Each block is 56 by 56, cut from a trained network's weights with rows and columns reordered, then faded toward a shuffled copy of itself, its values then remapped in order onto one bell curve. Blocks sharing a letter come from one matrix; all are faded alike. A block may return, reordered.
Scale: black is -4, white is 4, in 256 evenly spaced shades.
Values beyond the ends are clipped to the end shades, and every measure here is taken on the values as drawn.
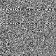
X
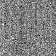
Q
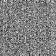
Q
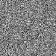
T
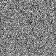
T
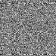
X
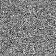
T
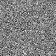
T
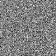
T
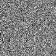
X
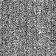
Q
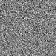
T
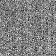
Q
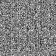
Q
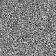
T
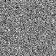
X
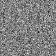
X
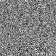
T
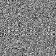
X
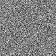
T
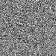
T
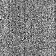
Q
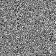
X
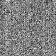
Q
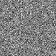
T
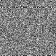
X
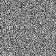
X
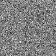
X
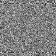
X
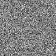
T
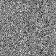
X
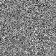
T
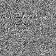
X
